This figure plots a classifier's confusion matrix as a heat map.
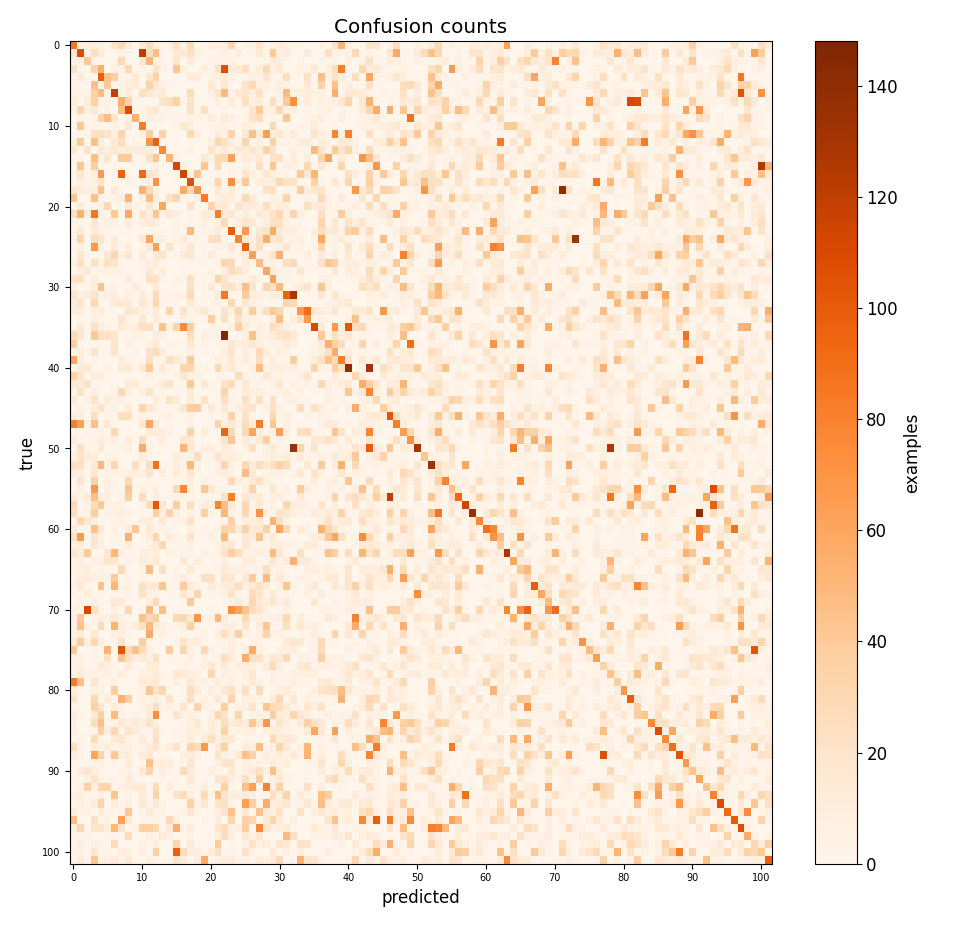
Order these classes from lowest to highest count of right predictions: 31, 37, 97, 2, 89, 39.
2, 37, 89, 39, 31, 97
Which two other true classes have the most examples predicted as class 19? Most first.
87, 101
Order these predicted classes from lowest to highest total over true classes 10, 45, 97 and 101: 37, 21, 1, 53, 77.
37, 21, 77, 1, 53
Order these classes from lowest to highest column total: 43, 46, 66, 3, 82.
66, 46, 82, 3, 43
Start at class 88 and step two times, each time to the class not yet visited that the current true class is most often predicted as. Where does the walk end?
85
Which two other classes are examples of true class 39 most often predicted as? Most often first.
91, 0
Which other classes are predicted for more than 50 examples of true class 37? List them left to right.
49, 61, 65, 89
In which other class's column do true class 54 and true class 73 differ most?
65
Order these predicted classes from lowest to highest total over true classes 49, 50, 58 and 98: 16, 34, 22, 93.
34, 93, 16, 22
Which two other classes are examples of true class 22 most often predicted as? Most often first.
61, 76
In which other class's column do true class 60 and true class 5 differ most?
96
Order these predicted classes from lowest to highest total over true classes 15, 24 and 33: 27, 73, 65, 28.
27, 28, 65, 73
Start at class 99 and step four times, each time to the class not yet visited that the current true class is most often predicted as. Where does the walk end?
86
